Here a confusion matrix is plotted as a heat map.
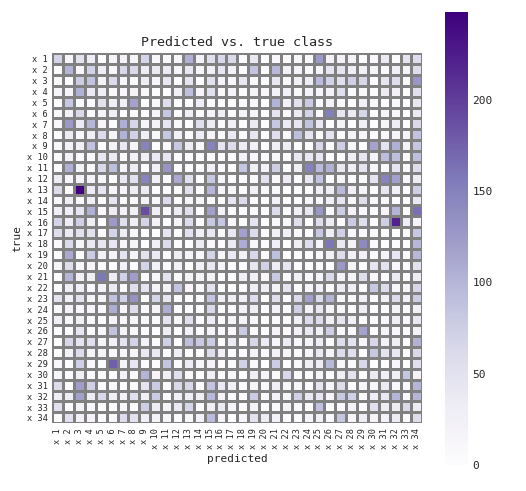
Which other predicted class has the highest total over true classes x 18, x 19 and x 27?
x 34
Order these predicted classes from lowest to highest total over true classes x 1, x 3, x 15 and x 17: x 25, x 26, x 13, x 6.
x 26, x 6, x 13, x 25
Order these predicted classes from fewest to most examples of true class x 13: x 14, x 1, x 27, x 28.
x 14, x 28, x 1, x 27
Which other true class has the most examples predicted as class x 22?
x 30
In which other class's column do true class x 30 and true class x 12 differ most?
x 31
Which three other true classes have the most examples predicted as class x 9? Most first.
x 15, x 12, x 30
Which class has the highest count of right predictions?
x 9
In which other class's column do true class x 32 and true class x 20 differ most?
x 3
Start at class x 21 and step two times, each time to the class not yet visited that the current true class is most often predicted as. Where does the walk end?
x 8
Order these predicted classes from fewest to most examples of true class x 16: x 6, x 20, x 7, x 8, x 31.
x 20, x 8, x 7, x 31, x 6
